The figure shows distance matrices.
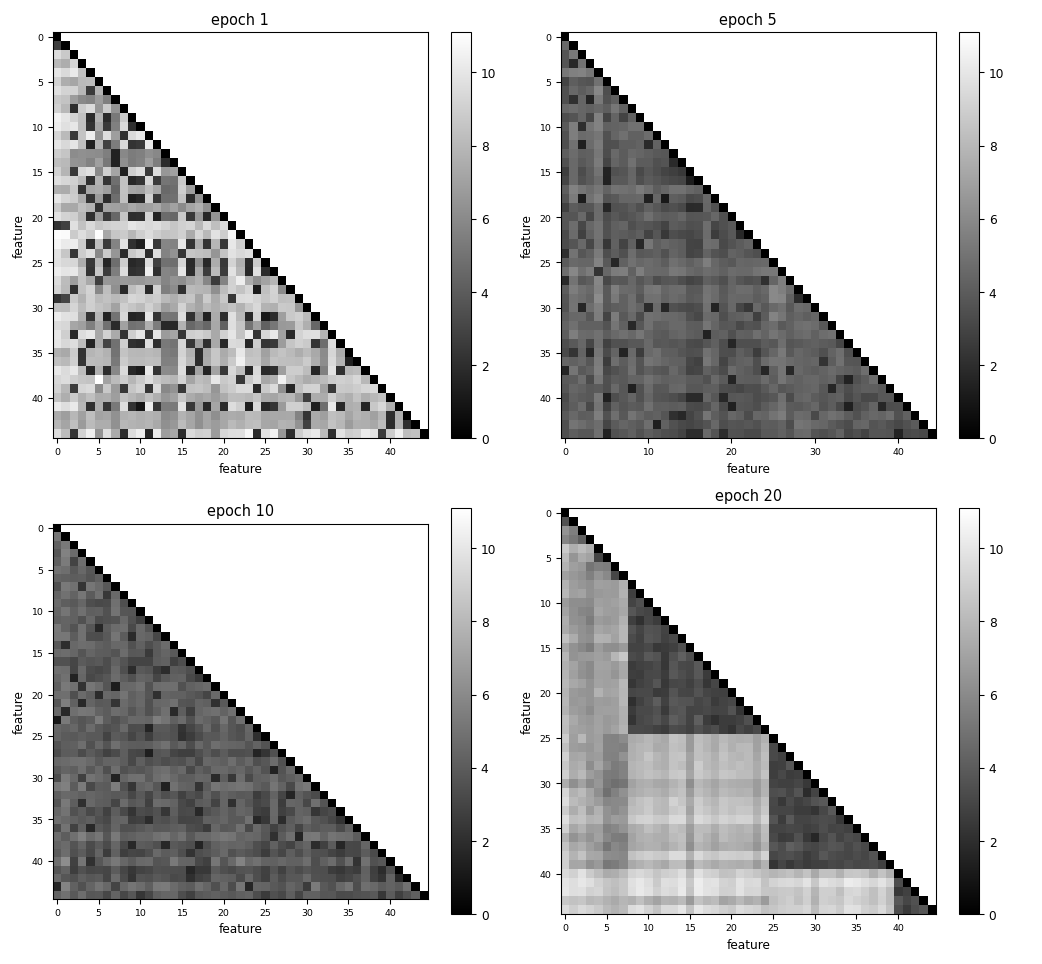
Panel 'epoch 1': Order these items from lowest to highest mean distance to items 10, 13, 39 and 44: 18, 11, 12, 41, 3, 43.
11, 18, 41, 12, 43, 3
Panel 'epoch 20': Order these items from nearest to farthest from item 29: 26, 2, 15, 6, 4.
26, 6, 4, 15, 2
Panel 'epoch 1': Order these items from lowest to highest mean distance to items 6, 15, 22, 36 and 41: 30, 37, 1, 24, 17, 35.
37, 17, 35, 24, 30, 1
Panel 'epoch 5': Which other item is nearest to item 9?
23
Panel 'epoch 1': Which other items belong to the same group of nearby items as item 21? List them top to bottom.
0, 1, 29
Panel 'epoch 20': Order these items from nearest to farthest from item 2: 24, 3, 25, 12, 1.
3, 1, 12, 24, 25
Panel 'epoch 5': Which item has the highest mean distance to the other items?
4
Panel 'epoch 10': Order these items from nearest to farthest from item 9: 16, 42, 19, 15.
42, 16, 15, 19
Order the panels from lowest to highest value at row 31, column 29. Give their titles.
epoch 20, epoch 5, epoch 10, epoch 1
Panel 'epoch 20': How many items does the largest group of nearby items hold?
17
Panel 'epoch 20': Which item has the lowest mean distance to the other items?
15
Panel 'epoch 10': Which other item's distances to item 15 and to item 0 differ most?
23
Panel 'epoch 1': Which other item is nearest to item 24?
28
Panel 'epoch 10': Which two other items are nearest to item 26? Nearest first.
29, 37
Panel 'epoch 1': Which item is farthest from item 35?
22
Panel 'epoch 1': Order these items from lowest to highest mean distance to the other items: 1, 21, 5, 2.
5, 2, 1, 21
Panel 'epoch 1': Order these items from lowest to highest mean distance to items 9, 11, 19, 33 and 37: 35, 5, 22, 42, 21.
5, 42, 35, 22, 21
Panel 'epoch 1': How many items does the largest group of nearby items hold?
15
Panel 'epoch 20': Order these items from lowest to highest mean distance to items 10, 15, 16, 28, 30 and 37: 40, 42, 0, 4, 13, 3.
13, 3, 4, 0, 40, 42
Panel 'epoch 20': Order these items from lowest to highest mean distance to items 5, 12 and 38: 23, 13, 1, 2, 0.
23, 13, 1, 2, 0
